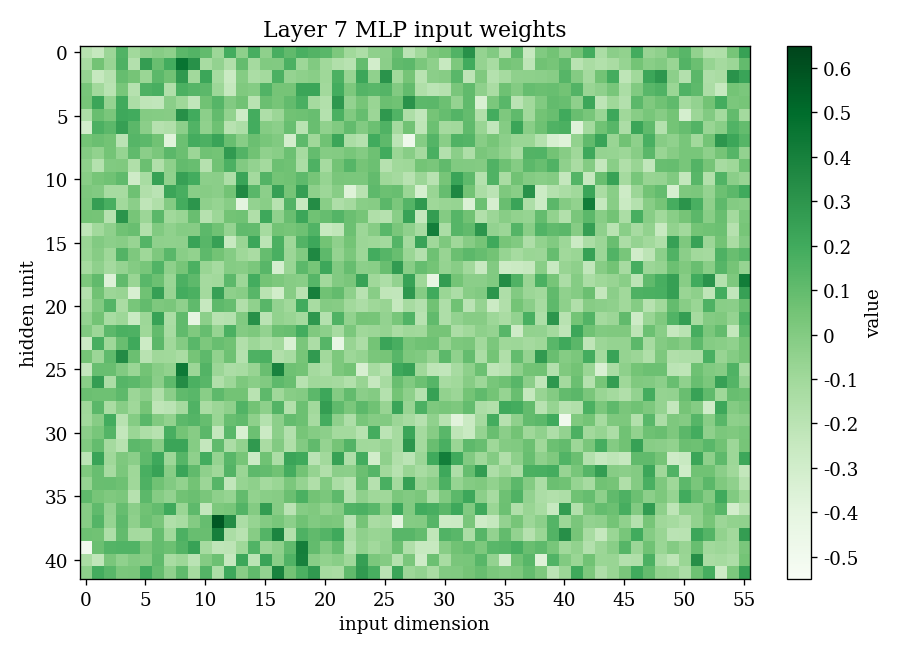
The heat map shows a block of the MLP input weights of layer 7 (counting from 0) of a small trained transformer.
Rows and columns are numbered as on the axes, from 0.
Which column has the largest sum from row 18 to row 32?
8
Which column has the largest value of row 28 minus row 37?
26
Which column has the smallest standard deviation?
48
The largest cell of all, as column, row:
11, 37
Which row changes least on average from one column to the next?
35
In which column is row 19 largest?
19
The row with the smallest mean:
20
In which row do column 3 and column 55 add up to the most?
18
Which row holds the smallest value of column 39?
7
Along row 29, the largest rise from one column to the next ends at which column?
41
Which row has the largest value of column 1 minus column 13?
12
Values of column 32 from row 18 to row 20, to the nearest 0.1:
0 0 -0.2
